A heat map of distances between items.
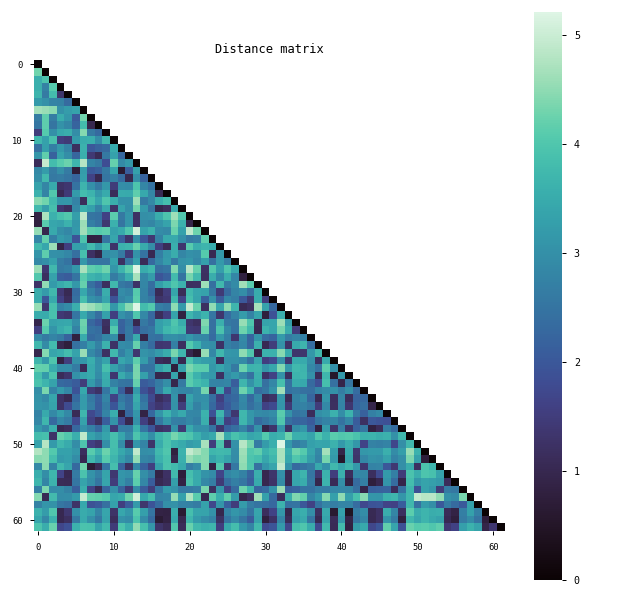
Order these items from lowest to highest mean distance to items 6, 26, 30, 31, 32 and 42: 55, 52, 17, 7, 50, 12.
55, 17, 52, 12, 7, 50
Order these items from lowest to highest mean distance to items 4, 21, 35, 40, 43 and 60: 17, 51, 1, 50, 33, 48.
48, 33, 17, 50, 51, 1
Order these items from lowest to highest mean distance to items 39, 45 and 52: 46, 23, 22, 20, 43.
43, 23, 46, 22, 20
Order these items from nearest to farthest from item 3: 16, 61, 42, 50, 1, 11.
16, 61, 42, 1, 11, 50
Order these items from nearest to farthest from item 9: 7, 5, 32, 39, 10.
7, 5, 39, 10, 32
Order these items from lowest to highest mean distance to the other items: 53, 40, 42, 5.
5, 42, 53, 40
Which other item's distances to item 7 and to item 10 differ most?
53
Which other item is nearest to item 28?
27
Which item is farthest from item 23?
32
